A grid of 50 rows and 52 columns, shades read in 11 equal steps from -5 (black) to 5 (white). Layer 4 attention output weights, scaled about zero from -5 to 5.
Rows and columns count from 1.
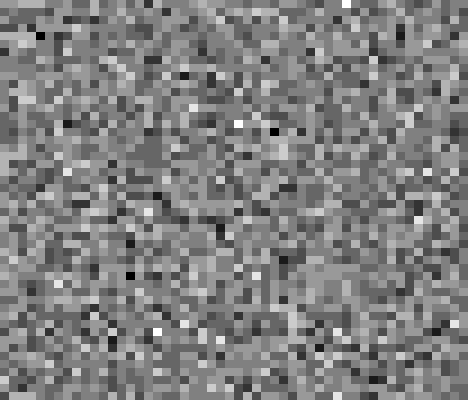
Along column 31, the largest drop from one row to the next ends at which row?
17
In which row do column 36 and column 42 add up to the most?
8
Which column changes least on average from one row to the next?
52
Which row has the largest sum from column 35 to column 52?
22
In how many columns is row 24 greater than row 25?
17
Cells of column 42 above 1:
4
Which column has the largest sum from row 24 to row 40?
12
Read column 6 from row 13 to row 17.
-1 2 0 -1 -2
